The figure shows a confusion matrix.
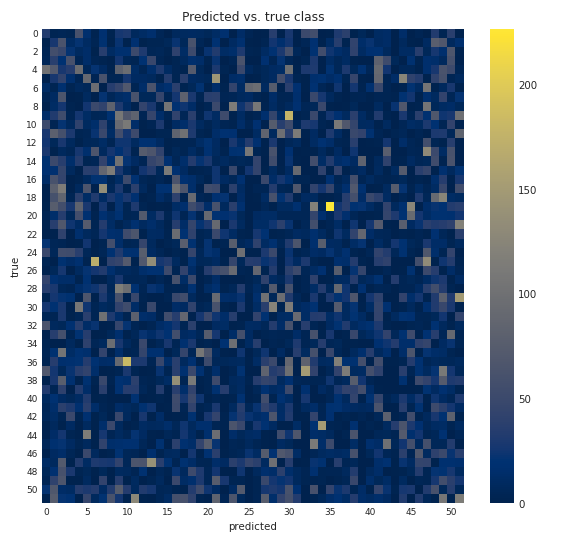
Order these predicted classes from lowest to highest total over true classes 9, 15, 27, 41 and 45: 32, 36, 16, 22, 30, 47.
32, 22, 36, 47, 16, 30
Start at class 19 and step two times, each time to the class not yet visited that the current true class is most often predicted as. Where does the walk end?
2
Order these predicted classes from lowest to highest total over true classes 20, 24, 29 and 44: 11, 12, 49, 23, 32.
32, 23, 11, 49, 12
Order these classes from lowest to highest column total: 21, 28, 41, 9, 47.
41, 47, 28, 21, 9
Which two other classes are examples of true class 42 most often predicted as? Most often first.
50, 28
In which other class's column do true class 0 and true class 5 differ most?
21
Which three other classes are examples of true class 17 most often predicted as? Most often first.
7, 2, 16
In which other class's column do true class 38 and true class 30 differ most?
16
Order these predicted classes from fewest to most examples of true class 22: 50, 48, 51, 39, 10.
50, 48, 51, 10, 39
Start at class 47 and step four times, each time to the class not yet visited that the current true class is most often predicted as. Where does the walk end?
26
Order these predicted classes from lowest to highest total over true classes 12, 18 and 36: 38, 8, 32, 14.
8, 14, 32, 38
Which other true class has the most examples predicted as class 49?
18
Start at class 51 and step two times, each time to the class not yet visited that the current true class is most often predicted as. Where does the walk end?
31
